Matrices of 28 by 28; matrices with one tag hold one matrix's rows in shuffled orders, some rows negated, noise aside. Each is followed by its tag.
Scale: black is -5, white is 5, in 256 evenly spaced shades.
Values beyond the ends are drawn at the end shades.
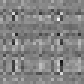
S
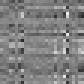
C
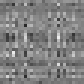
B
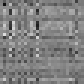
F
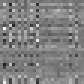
F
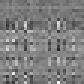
B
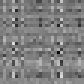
S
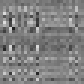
F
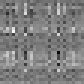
B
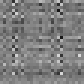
S
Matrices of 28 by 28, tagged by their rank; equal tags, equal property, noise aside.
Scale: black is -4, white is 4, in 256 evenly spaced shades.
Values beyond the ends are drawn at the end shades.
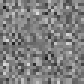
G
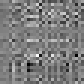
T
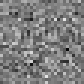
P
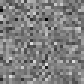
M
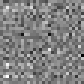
P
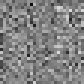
M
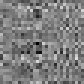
G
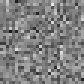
M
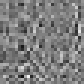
G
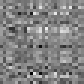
T
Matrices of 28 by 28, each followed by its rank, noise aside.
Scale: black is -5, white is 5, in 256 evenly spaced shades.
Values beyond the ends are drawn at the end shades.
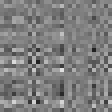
two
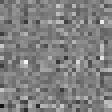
four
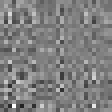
three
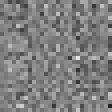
four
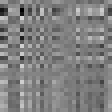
one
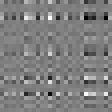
one
